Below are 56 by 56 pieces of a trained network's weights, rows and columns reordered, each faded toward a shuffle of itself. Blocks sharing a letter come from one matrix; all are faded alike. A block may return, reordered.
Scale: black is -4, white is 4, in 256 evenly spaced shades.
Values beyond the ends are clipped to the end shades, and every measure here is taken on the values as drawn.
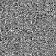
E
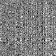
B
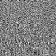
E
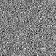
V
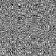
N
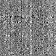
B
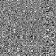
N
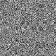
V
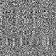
E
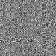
E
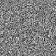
V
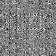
B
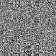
E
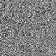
V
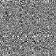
N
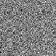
V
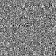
E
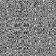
N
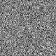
V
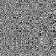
N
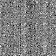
B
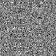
E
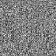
E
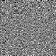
E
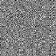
N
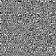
N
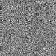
E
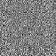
E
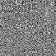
E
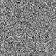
V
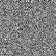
V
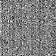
B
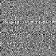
N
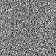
E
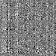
B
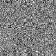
E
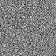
V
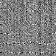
B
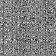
B
